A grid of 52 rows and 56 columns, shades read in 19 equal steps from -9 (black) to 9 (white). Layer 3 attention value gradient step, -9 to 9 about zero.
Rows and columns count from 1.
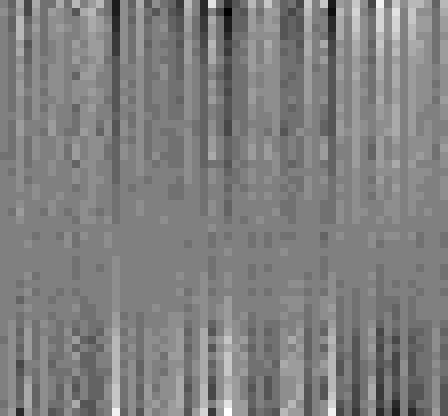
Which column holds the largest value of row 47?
29
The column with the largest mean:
50
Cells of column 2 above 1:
1
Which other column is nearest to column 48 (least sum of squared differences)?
45
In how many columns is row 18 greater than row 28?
20
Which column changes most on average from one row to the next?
10
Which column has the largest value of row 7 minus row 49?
48
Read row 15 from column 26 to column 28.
-2 0 -1
